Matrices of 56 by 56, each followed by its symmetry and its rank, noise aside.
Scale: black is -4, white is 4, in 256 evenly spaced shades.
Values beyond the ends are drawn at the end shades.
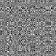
no symmetry, rank six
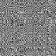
antisymmetric, rank six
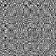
symmetric, rank six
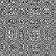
no symmetry, rank four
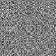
no symmetry, rank eight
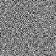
no symmetry, rank eight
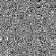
antisymmetric, rank eight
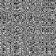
no symmetry, rank six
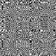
antisymmetric, rank six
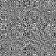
antisymmetric, rank six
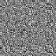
antisymmetric, rank eight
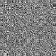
antisymmetric, rank eight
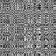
no symmetry, rank four
